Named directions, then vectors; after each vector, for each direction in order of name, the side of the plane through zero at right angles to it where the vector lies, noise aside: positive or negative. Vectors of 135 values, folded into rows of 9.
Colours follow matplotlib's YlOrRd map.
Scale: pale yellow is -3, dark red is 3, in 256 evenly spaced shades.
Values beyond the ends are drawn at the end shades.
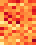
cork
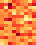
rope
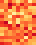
negative, positive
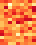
positive, negative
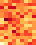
positive, positive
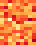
positive, negative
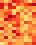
positive, positive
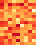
negative, positive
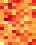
positive, positive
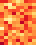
negative, negative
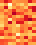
positive, negative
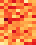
positive, positive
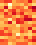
positive, negative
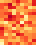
positive, positive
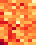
negative, negative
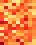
negative, negative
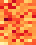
positive, positive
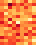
negative, positive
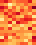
positive, negative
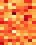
negative, negative
